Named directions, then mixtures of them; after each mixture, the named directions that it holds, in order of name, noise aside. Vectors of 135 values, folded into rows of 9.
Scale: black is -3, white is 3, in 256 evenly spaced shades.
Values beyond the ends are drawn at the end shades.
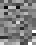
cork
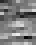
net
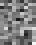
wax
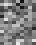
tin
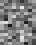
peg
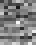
cork, net.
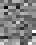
cork.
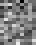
tin, wax.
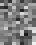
cork, wax.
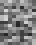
net, peg.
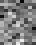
peg, tin.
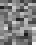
wax.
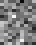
peg, tin.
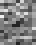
net, tin.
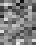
tin.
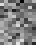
peg, tin.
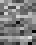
cork, net.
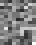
wax.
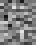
peg, wax.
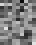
tin, wax.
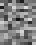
peg, wax.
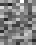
tin, wax.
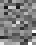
cork.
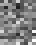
cork, tin.
